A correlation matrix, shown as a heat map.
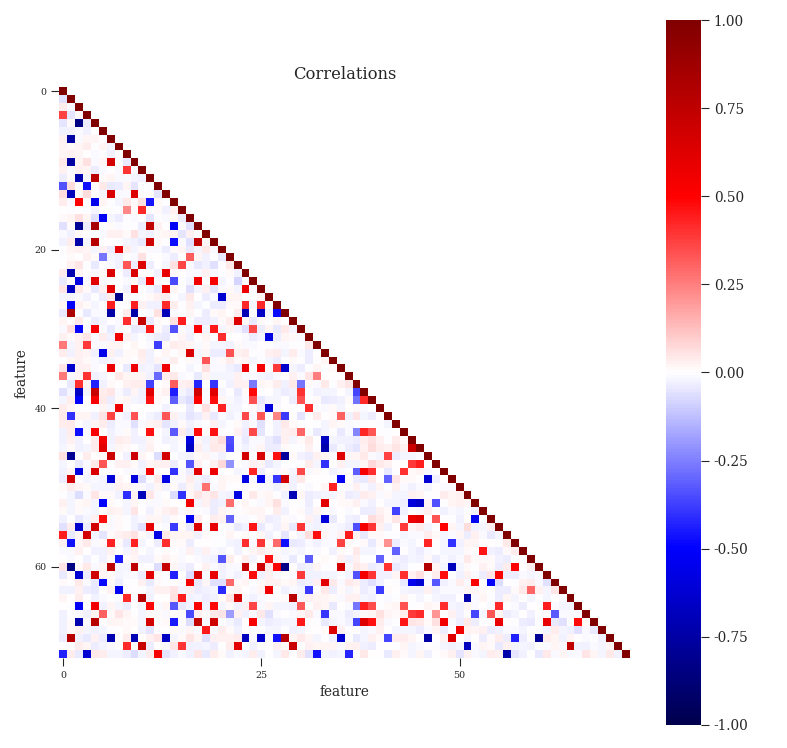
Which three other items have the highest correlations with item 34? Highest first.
68, 50, 18
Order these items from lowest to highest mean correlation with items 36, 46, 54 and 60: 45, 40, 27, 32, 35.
40, 32, 45, 27, 35
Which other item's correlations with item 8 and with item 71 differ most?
56
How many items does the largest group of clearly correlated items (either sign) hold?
17
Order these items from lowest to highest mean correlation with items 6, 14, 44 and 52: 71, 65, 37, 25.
65, 71, 37, 25
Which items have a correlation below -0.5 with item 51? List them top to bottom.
10, 22, 29, 64, 70
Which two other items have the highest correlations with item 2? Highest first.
14, 37
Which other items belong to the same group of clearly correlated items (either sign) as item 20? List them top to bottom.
7, 26, 31, 40, 59, 63
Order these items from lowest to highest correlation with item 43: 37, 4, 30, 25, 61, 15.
37, 25, 15, 30, 61, 4
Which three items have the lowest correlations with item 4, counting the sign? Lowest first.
2, 14, 37
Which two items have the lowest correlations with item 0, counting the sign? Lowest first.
71, 12
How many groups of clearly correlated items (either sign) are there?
8
